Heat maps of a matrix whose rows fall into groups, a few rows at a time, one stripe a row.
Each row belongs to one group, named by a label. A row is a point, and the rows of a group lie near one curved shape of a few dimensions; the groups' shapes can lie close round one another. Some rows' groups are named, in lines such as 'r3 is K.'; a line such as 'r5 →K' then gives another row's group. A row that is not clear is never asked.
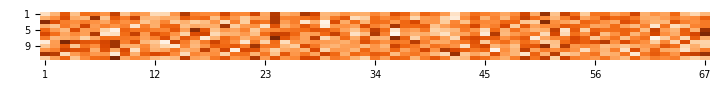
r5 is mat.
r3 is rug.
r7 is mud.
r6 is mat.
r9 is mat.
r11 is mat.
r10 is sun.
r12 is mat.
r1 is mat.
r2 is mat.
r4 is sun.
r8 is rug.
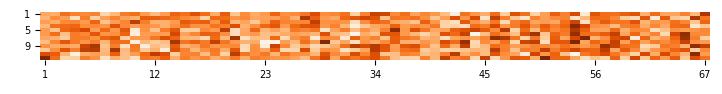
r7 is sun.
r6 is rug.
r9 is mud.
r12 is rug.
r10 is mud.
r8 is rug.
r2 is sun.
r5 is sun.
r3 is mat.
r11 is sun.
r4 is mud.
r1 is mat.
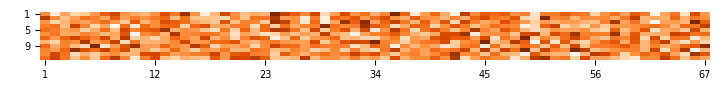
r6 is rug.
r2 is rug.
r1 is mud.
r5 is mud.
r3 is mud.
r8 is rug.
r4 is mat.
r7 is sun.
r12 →mat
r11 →sun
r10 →sun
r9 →mat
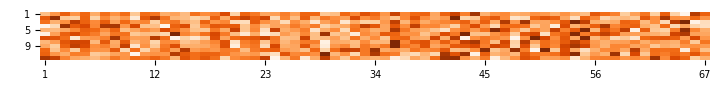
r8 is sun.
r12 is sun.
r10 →rug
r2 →mat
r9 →sun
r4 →rug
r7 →mat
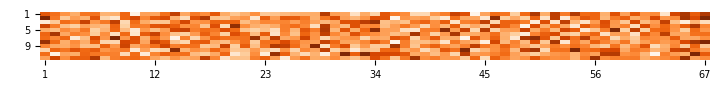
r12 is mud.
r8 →mat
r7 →mat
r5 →rug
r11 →mud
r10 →rug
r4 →sun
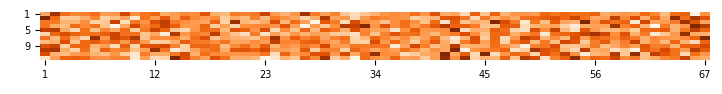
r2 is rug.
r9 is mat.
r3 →sun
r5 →mat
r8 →mat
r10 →mat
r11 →rug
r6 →rug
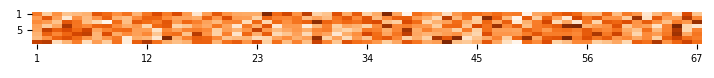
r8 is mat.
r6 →mud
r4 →sun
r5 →mud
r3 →mat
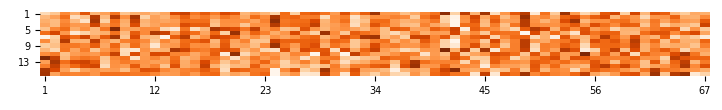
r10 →rug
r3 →mat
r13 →mud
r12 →rug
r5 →mat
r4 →mat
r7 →rug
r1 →rug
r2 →mat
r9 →mat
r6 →sun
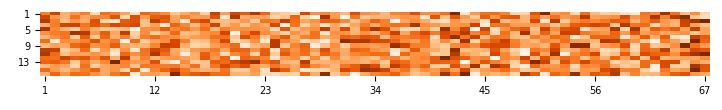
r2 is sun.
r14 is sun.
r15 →mud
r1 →mat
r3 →mat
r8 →mud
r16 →rug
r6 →sun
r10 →mat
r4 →rug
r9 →sun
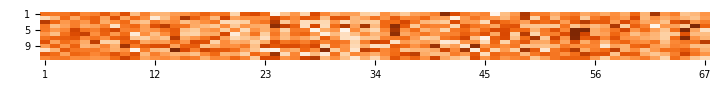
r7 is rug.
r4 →mud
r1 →sun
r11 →rug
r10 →rug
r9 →mud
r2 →mat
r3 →rug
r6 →sun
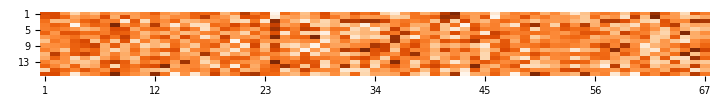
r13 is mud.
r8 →sun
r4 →mat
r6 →rug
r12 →sun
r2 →sun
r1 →sun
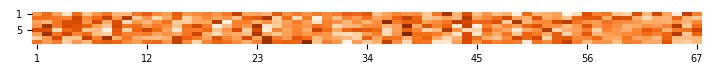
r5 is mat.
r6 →mud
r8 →mud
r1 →sun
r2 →rug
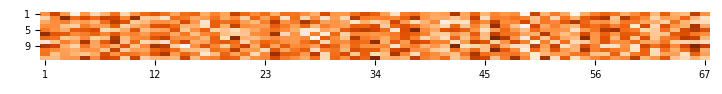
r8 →rug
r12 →rug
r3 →mud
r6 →rug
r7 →sun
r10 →sun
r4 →sun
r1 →sun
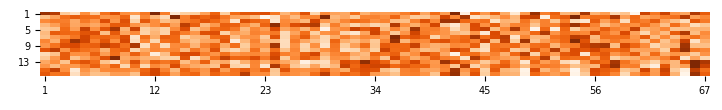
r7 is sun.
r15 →sun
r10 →rug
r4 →mud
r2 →rug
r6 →mud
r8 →sun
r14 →mud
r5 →rug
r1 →mat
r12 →mat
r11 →mat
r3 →sun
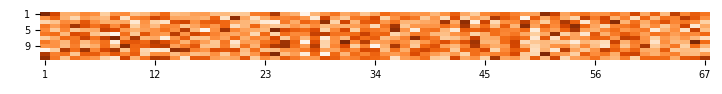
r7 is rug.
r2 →sun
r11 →rug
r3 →rug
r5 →mud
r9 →mud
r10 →rug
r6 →mat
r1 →rug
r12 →mat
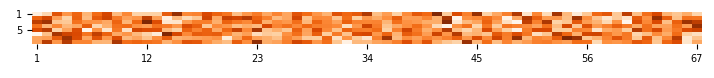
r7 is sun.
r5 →mat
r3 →mat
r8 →mud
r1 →rug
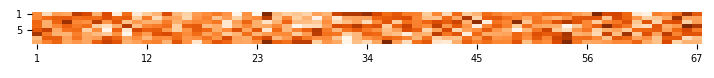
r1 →mud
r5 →mat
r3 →sun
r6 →rug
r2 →rug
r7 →mud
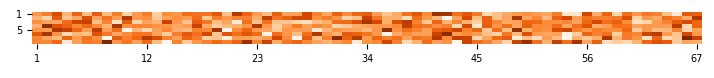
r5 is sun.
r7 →mud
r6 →sun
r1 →sun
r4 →mud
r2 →mat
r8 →mat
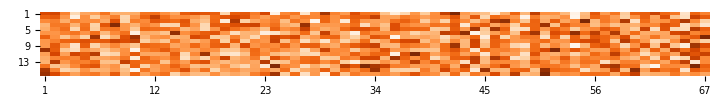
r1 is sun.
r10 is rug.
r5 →sun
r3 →sun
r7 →mat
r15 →rug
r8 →rug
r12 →sun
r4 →mat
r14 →mud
